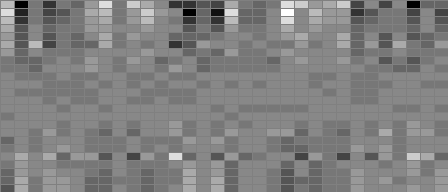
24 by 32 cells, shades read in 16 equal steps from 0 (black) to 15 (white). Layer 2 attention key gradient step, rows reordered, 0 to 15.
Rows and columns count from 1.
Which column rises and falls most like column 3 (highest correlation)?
29
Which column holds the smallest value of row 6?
13
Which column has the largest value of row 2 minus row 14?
21
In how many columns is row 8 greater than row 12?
9
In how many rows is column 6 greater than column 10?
6
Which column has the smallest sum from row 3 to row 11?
2
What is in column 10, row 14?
8
